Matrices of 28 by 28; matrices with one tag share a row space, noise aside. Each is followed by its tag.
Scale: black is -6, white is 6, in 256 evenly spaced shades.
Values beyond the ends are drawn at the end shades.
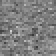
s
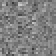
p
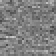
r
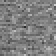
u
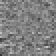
r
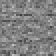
u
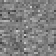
s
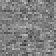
u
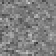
p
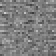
s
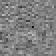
p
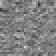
s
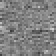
r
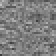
r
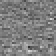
u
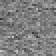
s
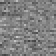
s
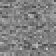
s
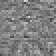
u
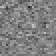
p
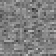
s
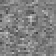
p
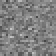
p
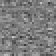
u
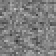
s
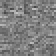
s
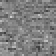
r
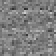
u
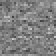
u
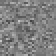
p
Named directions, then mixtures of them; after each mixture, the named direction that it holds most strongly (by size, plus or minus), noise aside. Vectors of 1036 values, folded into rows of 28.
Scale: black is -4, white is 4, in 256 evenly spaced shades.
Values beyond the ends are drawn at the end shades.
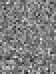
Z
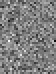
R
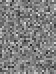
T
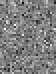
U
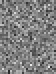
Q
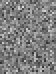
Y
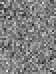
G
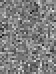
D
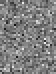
U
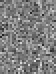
D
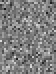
Z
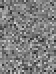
R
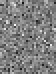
U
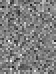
R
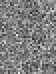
D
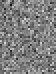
T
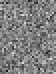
G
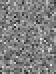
Z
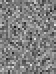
Q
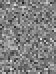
R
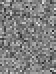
G
